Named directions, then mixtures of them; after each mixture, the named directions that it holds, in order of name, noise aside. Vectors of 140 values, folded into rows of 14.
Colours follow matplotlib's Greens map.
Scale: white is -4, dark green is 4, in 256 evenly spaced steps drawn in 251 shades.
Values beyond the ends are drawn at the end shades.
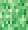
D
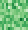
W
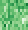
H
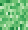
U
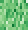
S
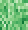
H.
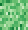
U.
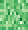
S, U, W.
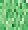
S.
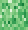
D, W.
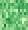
D, H.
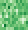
D, H.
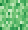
D, U.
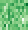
H.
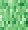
D, S, W.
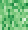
H, W.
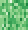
D, H, W.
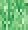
H.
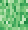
D, S, W.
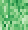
H.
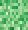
U, W.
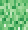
U, W.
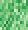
H, S, U.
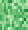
H, W.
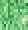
H.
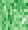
H, W.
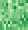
D, H, W.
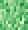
D, S, W.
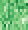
H.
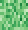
S, W.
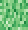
S, W.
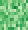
S, U, W.
